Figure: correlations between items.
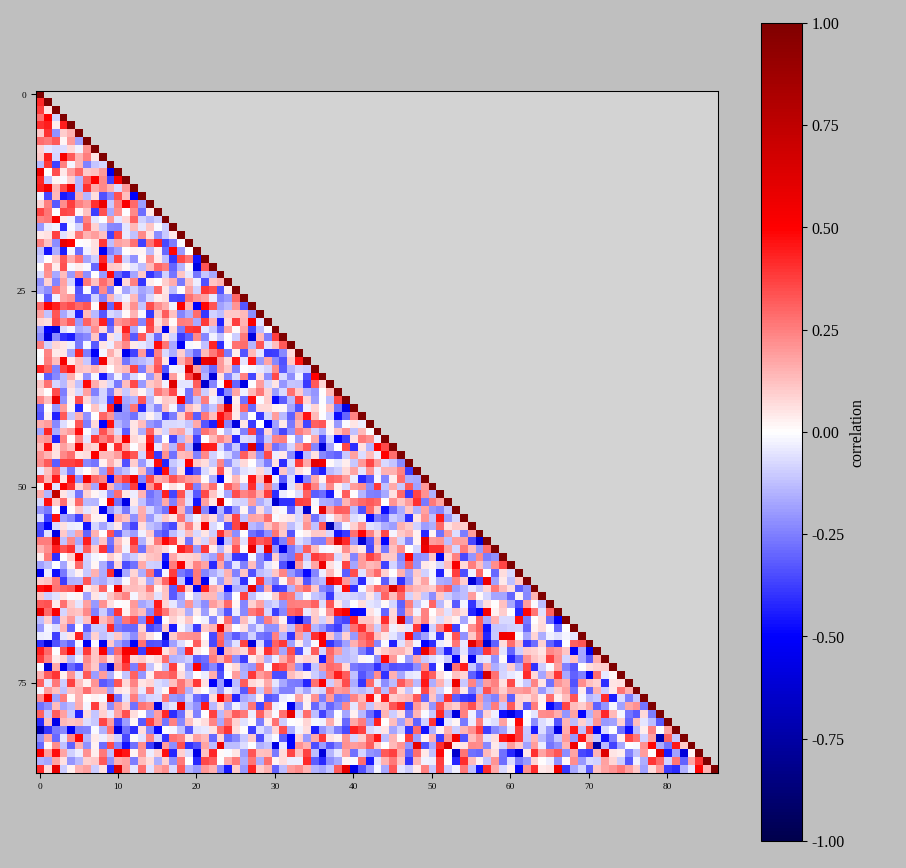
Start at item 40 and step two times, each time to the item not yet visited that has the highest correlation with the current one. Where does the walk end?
37
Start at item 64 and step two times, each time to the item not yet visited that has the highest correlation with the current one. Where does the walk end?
55
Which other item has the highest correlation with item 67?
46
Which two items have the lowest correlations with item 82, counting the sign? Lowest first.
79, 84
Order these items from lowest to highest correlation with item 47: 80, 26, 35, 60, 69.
26, 80, 60, 69, 35
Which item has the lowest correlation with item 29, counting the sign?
42
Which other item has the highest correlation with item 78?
18
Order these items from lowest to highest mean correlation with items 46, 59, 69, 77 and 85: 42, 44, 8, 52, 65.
65, 8, 52, 42, 44
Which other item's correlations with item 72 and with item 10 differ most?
24
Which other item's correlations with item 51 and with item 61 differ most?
2
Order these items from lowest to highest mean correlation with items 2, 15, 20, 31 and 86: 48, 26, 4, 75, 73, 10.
48, 4, 26, 75, 10, 73
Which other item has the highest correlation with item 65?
15
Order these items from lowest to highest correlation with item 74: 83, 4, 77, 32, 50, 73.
83, 77, 73, 32, 4, 50
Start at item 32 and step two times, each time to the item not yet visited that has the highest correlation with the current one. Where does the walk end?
84
